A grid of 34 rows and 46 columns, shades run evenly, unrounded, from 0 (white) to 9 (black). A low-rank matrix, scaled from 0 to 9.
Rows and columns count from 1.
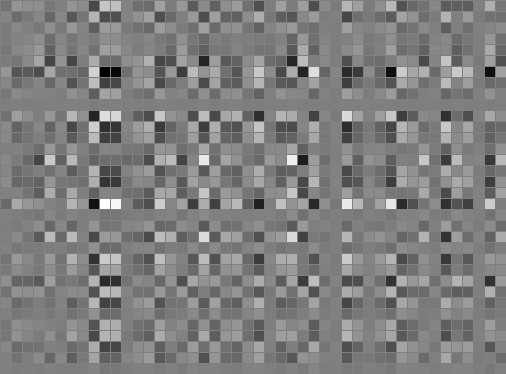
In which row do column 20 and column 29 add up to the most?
19
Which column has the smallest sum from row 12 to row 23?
27
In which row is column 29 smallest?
7
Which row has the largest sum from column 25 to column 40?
12
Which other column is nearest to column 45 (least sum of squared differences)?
33
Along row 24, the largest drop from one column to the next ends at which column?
10
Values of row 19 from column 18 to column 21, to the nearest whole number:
7 3 7 3
